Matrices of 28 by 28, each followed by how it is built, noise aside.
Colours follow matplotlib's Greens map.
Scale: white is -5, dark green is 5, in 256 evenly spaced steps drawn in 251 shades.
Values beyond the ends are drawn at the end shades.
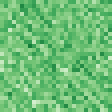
Toeplitz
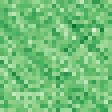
Toeplitz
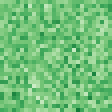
blocks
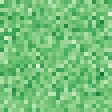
repeating rows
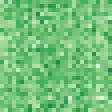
blocks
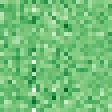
uneven columns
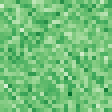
Toeplitz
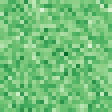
Toeplitz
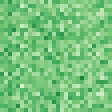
repeating rows
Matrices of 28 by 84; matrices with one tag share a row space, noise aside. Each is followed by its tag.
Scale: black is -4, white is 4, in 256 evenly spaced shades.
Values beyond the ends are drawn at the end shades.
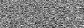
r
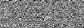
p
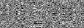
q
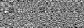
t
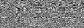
q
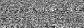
r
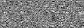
r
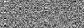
p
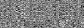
q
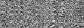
r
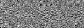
t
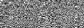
t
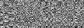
t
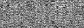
r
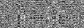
q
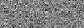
p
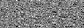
q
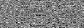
q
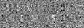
r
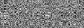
p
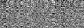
r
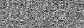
r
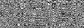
q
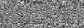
q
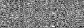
r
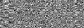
t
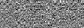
q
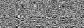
q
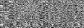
t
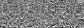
r
